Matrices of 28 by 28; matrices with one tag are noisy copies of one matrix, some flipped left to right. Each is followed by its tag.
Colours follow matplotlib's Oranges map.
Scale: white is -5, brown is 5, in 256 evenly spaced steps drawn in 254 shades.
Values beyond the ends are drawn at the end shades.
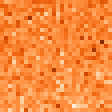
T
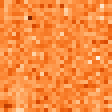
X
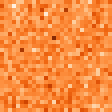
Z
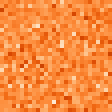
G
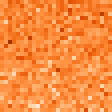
T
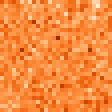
Z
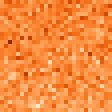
T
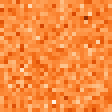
G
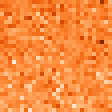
T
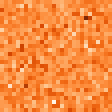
G
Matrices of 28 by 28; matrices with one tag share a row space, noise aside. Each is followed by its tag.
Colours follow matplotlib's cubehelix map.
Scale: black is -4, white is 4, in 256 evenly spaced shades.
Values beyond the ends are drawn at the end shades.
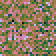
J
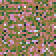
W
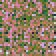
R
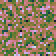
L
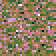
L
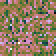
J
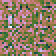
J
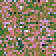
L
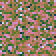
L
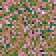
R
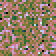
R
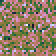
R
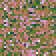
W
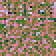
W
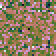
L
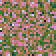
R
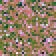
L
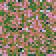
L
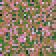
R
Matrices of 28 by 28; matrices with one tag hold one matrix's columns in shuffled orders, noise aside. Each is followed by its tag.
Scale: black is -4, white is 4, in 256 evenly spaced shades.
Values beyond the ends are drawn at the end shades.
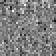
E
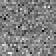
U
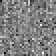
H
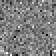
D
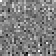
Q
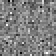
H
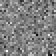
D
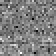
U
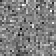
E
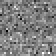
U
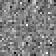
H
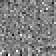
D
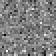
D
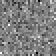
H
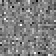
H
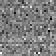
U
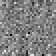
D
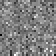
D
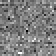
U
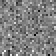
D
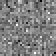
H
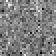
Q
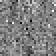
E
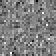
H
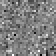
D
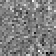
Q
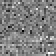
U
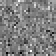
Q
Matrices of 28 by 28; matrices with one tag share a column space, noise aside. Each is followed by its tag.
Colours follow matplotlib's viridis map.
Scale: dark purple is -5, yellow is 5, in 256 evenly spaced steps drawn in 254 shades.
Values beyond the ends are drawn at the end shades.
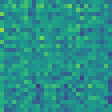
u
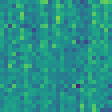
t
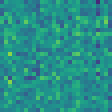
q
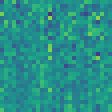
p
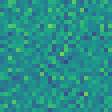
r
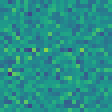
r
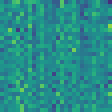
u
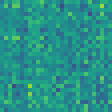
u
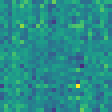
t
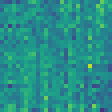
t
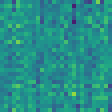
t
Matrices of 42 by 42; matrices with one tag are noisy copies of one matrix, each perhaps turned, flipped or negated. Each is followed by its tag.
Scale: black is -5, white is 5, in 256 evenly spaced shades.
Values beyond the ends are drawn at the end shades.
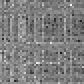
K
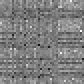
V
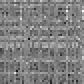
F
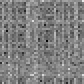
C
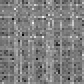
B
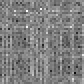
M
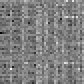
F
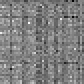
F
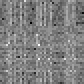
V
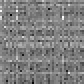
F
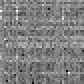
F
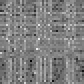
V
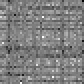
C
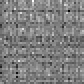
F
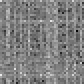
C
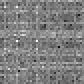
B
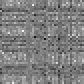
V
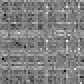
B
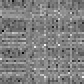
V
